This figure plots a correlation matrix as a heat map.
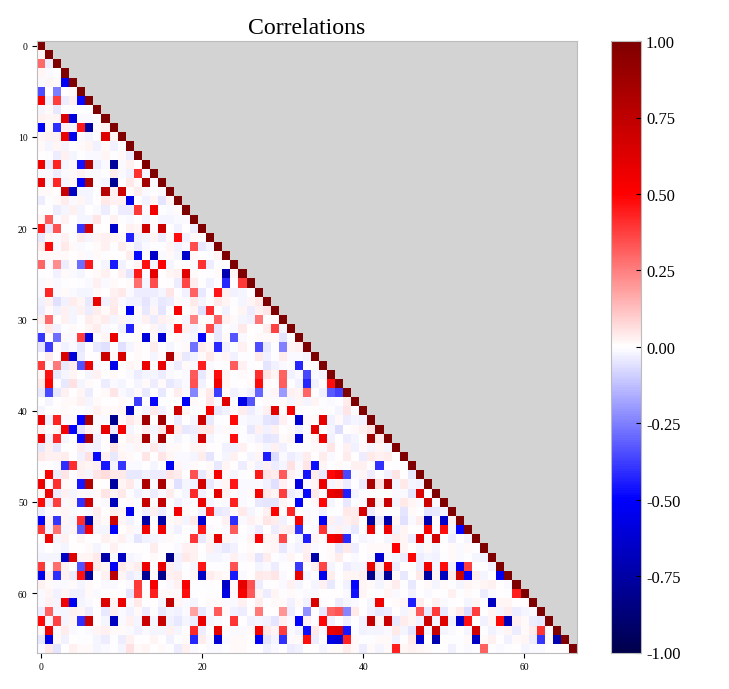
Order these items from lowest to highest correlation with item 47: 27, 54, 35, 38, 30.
38, 35, 30, 27, 54
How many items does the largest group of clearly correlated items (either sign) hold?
20
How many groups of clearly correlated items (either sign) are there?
7
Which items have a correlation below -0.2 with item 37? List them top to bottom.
33, 38, 65
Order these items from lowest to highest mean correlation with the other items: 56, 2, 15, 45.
56, 45, 2, 15
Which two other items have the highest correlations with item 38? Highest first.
65, 33
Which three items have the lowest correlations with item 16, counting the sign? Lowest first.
56, 4, 46
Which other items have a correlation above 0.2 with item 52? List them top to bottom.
5, 9, 32, 58
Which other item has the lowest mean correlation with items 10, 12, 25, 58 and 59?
23
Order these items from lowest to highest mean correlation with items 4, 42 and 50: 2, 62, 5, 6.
5, 62, 2, 6
